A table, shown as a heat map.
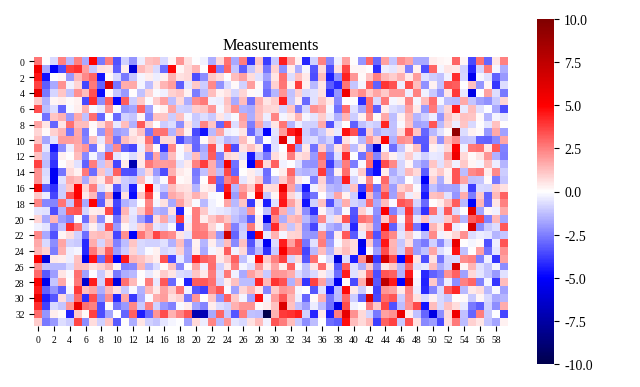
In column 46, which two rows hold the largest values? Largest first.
32, 18
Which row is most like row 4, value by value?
2
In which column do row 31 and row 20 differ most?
31
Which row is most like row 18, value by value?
0
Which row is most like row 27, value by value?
33
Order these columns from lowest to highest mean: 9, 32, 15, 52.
15, 52, 32, 9
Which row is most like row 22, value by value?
13
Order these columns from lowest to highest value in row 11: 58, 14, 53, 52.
52, 14, 58, 53
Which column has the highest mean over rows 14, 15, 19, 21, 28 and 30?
44
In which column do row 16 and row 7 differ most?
14
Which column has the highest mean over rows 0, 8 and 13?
24
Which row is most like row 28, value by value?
25
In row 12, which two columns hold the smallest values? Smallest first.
27, 2
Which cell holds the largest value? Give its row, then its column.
9, 53
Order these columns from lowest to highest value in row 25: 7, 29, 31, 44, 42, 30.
29, 30, 31, 7, 44, 42
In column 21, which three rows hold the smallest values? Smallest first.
32, 9, 29
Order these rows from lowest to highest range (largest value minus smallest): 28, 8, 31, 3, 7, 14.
7, 8, 14, 3, 31, 28
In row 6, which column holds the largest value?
53
